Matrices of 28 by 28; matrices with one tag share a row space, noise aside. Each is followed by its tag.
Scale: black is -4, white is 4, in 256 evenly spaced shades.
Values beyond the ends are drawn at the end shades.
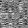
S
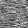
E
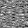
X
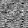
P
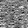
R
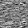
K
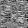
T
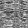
K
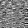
X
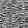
X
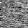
R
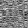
S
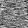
E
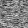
K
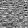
S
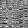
S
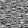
T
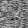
K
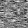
E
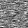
E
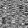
X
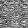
K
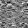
X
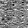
P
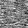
E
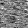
E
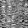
X
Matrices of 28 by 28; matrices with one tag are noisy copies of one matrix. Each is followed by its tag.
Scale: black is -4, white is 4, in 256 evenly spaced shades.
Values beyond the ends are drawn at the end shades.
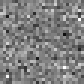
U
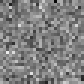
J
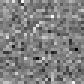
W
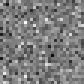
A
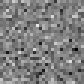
W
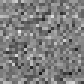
W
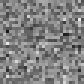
U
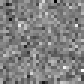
J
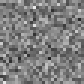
A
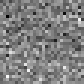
U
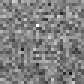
W
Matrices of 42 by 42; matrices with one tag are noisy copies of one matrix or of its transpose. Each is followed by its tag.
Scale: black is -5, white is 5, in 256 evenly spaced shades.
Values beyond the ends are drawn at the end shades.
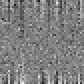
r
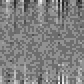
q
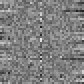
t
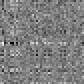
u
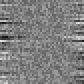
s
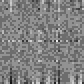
t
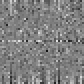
t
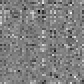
u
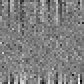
r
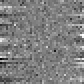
q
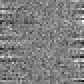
r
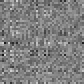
u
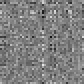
u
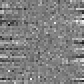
r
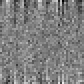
q
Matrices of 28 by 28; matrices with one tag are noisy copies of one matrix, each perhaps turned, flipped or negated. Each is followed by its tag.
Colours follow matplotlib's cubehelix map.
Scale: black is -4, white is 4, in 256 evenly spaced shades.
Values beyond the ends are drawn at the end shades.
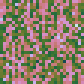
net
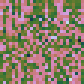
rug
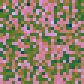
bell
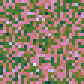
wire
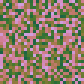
wire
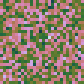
wire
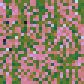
net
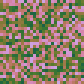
net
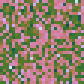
bell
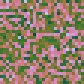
bell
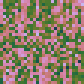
rug
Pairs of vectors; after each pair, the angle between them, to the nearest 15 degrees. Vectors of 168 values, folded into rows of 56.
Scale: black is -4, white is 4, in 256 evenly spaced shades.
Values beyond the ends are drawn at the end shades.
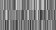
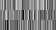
30 degrees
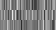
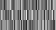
45 degrees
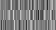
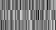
30 degrees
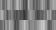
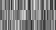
120 degrees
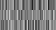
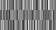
150 degrees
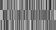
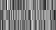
135 degrees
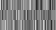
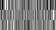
90 degrees
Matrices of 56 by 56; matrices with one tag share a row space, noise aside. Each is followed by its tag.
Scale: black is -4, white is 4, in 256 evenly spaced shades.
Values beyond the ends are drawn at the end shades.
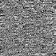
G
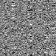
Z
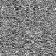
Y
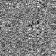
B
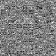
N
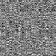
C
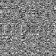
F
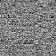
N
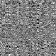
B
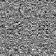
C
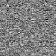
C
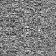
Y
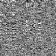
Y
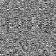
C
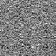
C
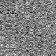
Y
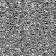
C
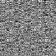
C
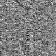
Y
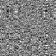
C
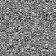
C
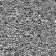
Y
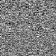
B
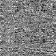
G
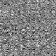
F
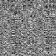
Z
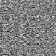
F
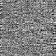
G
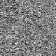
Y
